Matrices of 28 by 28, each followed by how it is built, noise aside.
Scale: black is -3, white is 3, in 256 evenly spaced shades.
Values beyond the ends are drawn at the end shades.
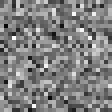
repeating columns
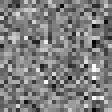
low rank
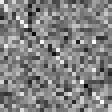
diagonal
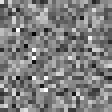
low rank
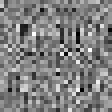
low rank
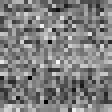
blocks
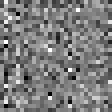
uneven columns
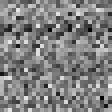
repeating columns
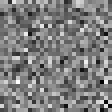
low rank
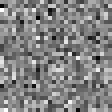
low rank
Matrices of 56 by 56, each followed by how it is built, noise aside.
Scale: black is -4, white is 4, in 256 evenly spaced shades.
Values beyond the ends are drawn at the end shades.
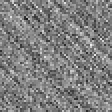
Toeplitz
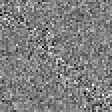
block diagonal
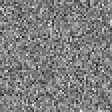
noise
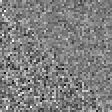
lower triangular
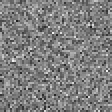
noise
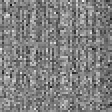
blocks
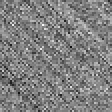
Toeplitz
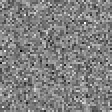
noise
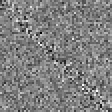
banded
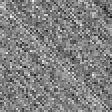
Toeplitz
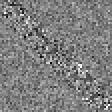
banded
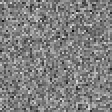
noise
